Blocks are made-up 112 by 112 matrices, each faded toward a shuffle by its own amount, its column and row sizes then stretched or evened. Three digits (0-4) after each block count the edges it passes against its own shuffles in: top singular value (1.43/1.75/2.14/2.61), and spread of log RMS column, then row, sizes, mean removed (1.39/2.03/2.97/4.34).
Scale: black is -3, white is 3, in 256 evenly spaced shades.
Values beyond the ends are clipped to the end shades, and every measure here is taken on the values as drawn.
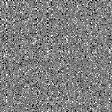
3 2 1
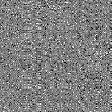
4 1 0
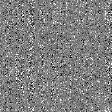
1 3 1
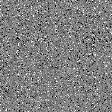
1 2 0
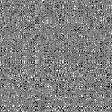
4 1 2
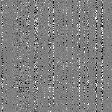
2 4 2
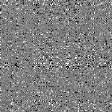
2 2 3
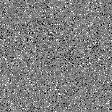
0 0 2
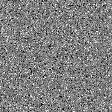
0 0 1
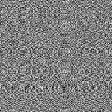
4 0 2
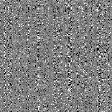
3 3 0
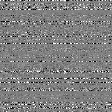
3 1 4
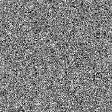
1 1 0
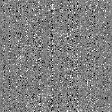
1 3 1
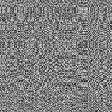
4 0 1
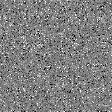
1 1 1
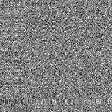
3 0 0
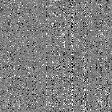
2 3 2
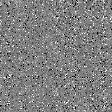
2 2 1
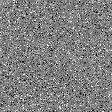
1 0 1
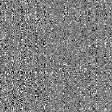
3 3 1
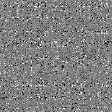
0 2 3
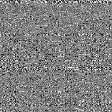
3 1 3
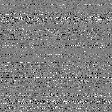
1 0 4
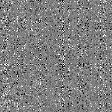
2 3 2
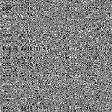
3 1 2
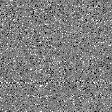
1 1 2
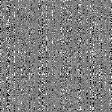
0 4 2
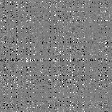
1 3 3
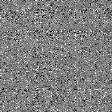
0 2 2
